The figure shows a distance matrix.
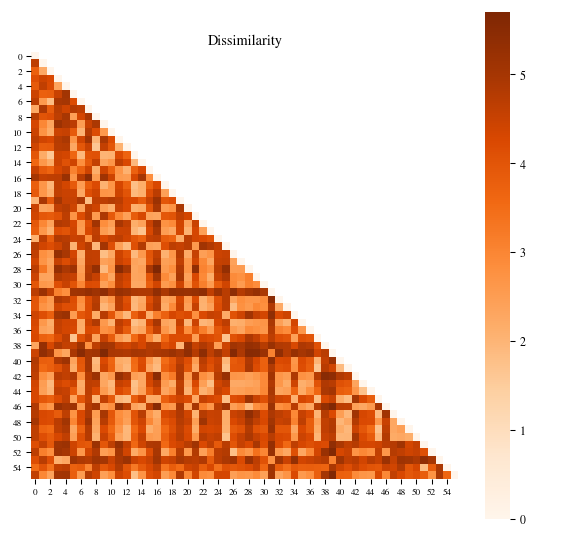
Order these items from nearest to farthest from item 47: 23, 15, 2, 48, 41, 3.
41, 48, 15, 3, 2, 23
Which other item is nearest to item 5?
37
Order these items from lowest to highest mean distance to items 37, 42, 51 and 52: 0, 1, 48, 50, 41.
1, 41, 50, 48, 0
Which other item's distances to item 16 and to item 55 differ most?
28
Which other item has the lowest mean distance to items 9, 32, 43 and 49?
13
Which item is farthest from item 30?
39
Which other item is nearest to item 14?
23
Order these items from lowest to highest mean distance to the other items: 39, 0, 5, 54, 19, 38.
5, 54, 0, 19, 38, 39
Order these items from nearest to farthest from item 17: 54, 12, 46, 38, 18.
18, 46, 54, 12, 38
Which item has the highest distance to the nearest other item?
31
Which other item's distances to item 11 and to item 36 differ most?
46
